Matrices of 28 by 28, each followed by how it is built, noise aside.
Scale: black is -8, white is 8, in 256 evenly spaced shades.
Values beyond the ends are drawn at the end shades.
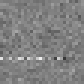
uneven rows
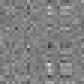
low rank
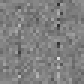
uneven columns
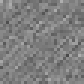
Hankel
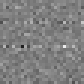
uneven rows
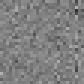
uneven columns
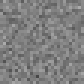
noise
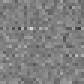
uneven rows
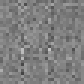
low rank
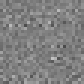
uneven rows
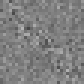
banded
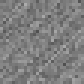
Hankel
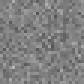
noise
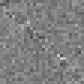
banded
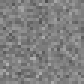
noise
